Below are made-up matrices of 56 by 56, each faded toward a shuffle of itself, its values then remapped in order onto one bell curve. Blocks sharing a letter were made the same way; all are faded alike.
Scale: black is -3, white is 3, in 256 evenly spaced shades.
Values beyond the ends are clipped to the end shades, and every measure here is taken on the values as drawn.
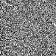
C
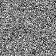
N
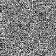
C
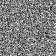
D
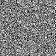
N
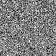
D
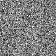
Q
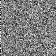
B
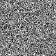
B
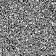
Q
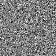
Q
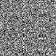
C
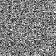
C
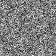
D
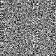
N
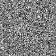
B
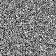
D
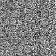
N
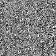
B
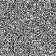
C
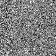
Q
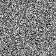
Q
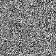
B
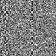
C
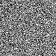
D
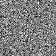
Q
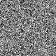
B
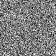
D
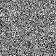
B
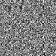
C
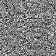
C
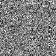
N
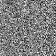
B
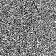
D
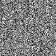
B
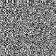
C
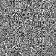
C
